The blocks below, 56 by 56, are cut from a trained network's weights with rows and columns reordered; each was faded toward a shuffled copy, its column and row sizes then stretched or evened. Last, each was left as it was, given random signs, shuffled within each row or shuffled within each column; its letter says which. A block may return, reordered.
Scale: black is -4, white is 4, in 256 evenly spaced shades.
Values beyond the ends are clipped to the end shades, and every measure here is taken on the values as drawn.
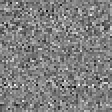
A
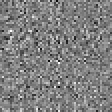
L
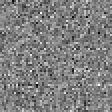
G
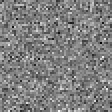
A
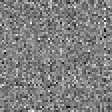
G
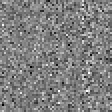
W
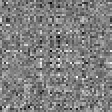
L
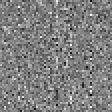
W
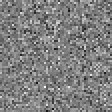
W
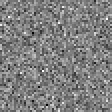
W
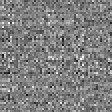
L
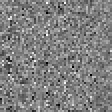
W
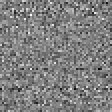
A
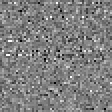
A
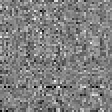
L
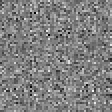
G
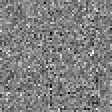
W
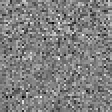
G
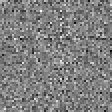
G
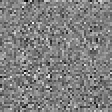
L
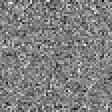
A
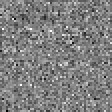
A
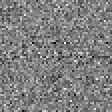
A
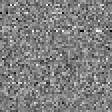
A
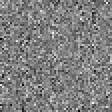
W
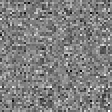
L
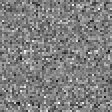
A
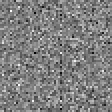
W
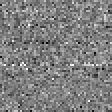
A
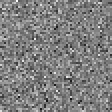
W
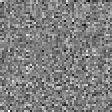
L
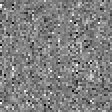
W
